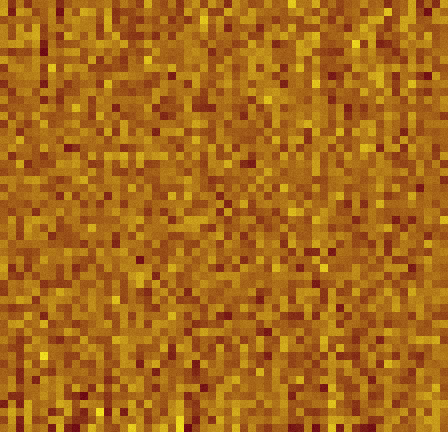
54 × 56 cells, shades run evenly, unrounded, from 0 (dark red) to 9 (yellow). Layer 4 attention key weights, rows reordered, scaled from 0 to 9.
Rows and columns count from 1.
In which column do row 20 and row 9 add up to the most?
38
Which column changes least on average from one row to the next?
55
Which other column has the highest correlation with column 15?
36
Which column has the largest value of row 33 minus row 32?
40
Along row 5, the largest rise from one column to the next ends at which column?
9
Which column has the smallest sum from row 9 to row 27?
44
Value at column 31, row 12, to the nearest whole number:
5
